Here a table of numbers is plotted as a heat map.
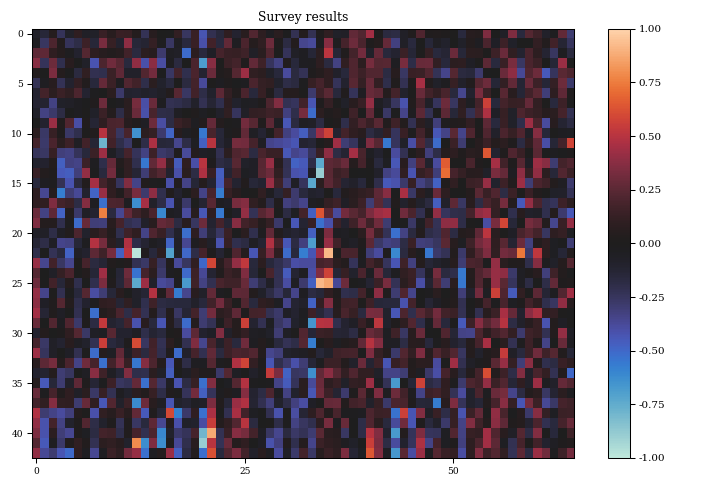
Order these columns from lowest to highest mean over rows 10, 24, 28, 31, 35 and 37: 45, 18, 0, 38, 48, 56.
18, 48, 45, 38, 0, 56
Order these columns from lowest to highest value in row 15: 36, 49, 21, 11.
21, 49, 36, 11
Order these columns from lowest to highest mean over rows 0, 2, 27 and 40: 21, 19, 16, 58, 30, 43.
43, 30, 16, 58, 19, 21
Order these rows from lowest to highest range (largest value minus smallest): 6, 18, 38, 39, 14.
6, 39, 38, 18, 14
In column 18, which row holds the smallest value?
25
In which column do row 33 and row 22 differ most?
58
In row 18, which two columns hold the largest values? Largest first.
8, 34
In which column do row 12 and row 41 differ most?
12
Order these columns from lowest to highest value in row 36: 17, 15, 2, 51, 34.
51, 15, 17, 2, 34
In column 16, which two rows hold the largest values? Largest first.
38, 42
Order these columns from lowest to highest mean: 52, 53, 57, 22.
22, 57, 52, 53
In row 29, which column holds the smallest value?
33
